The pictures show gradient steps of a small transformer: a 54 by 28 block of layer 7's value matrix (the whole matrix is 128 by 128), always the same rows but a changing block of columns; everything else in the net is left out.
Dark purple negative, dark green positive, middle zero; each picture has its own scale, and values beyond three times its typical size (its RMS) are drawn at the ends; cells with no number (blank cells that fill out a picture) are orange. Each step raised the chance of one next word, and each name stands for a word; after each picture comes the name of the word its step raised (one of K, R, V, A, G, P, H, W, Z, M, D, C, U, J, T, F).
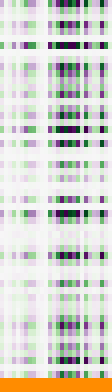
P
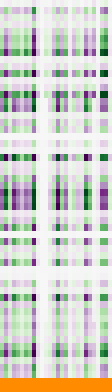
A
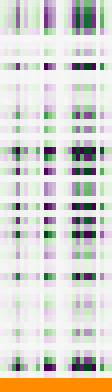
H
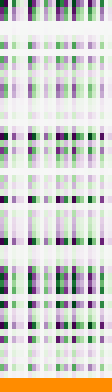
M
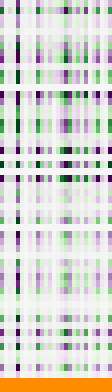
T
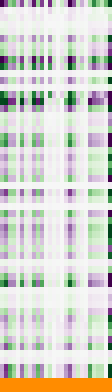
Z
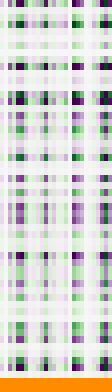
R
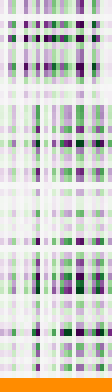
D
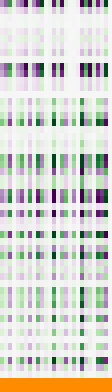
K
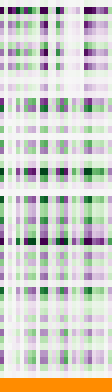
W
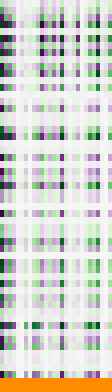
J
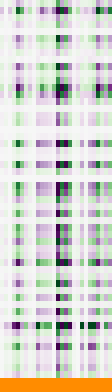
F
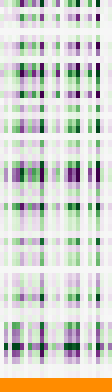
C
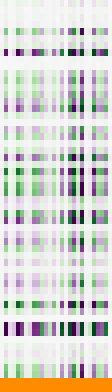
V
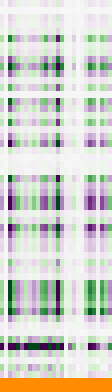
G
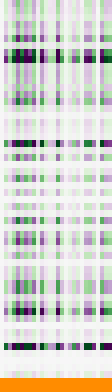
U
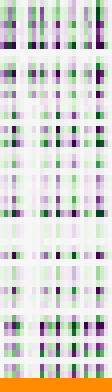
P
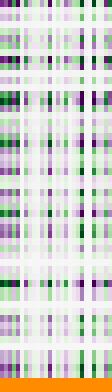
Z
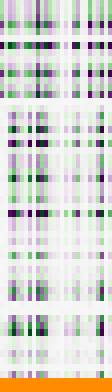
P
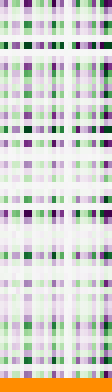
P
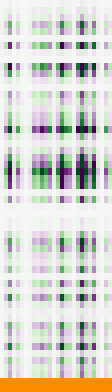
C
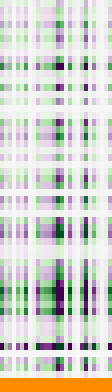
G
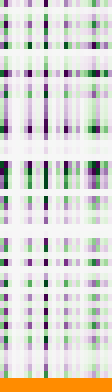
C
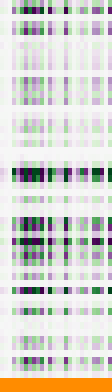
W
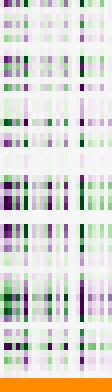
G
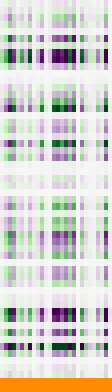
U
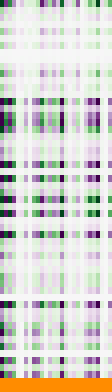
K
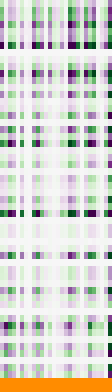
P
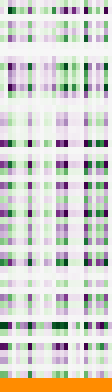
F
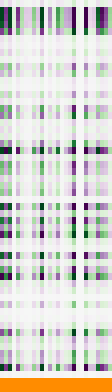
H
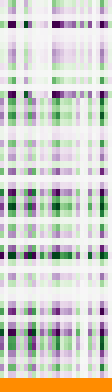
R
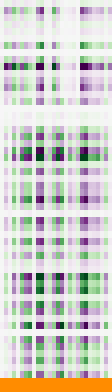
M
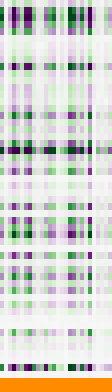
H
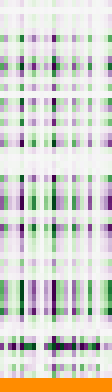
G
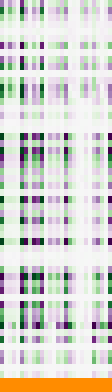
M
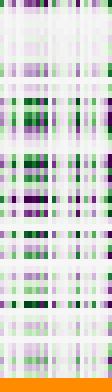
K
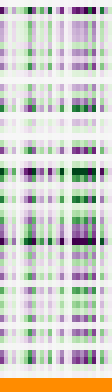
W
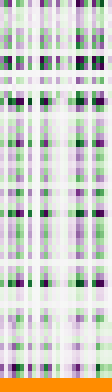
Z
